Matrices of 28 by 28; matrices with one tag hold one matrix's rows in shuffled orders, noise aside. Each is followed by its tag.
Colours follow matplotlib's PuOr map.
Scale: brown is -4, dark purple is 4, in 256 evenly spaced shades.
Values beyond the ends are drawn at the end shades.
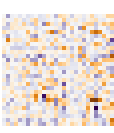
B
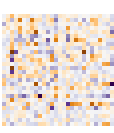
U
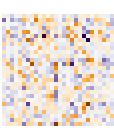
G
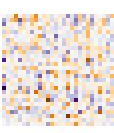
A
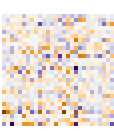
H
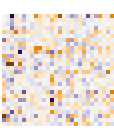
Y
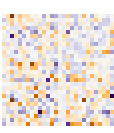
U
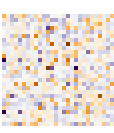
A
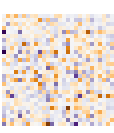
A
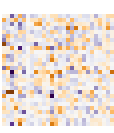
Y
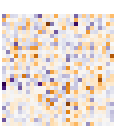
A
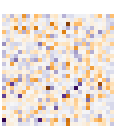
A
